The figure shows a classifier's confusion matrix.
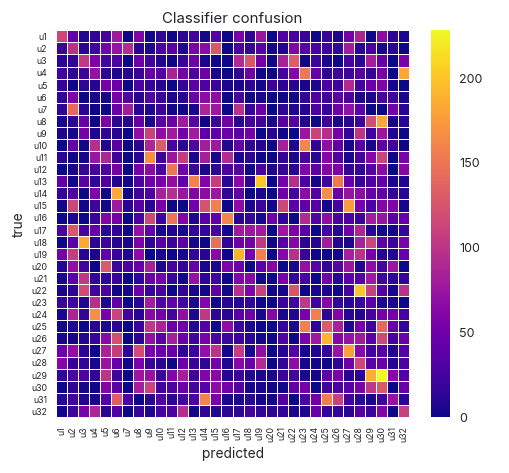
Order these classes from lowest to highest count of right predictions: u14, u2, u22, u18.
u18, u14, u2, u22
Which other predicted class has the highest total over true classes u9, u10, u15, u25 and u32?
u23
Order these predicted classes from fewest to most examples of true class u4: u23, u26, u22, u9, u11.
u26, u9, u22, u11, u23
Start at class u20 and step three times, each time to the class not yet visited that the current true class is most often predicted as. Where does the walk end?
u8
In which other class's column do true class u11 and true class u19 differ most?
u17
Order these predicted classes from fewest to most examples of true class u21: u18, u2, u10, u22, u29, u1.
u1, u22, u2, u10, u18, u29
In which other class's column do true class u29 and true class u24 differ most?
u30
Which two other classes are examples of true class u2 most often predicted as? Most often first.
u15, u7
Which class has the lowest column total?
u20
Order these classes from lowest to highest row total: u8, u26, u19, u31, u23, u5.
u5, u23, u8, u31, u19, u26
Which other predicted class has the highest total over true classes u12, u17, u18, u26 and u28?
u25
